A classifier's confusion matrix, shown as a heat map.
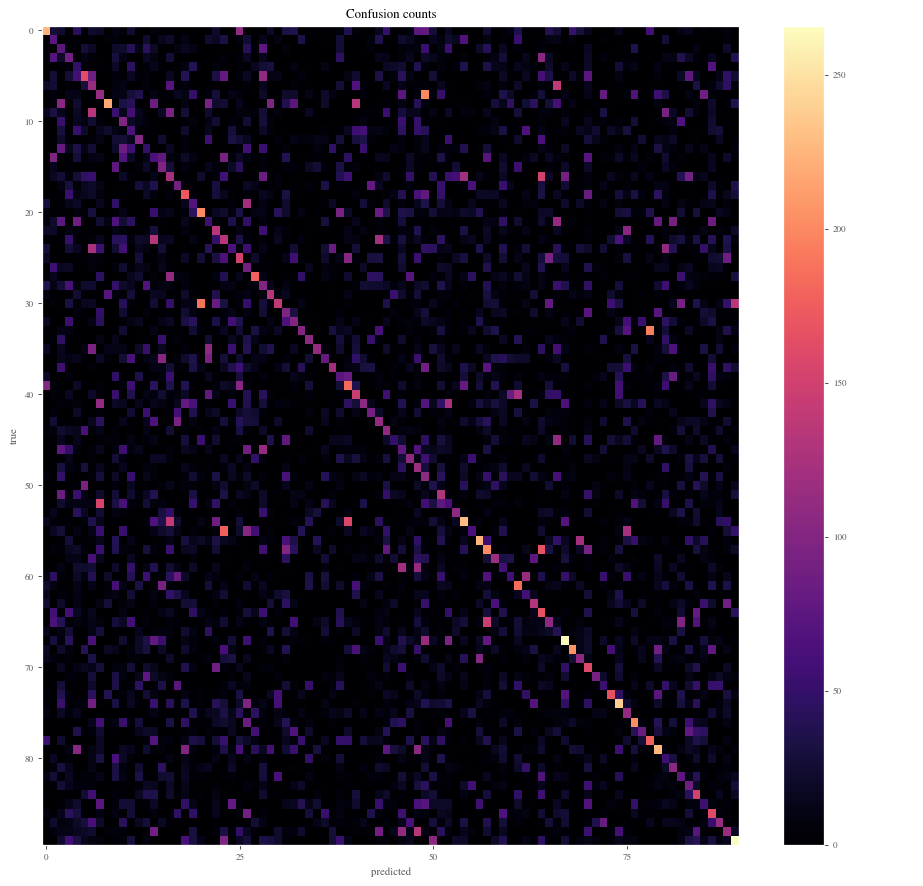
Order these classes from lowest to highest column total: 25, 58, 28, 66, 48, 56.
58, 56, 66, 25, 28, 48
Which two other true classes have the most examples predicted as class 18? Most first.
79, 41
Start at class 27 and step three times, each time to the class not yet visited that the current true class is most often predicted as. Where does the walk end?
84
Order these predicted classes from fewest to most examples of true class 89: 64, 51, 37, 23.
51, 37, 64, 23
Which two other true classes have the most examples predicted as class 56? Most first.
69, 85
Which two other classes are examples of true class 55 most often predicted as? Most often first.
23, 75
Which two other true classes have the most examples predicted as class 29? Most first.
8, 79
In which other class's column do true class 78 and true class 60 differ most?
62
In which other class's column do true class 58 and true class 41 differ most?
52
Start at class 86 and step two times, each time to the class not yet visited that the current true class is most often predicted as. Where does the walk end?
1
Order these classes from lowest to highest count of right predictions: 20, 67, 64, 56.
64, 20, 56, 67
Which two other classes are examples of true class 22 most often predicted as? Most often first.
75, 28
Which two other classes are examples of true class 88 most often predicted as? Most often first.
48, 46
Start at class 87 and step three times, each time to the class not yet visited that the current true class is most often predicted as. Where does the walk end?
42
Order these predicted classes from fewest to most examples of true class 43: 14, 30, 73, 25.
73, 30, 25, 14
